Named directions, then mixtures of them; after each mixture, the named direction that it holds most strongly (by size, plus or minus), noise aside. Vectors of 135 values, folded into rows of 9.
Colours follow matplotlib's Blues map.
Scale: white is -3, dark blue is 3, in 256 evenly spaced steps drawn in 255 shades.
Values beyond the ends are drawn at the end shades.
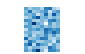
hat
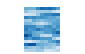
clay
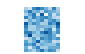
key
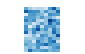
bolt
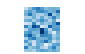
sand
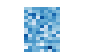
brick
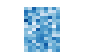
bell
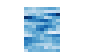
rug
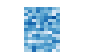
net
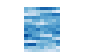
clay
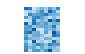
bell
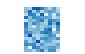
key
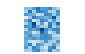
sand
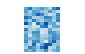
sand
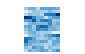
rug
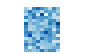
key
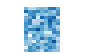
bolt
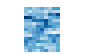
rug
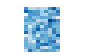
bolt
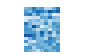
rug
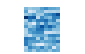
rug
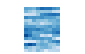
clay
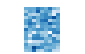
net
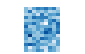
key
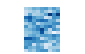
rug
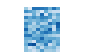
key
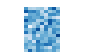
bolt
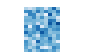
bolt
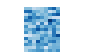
bolt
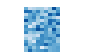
bolt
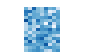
bell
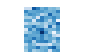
sand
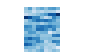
rug
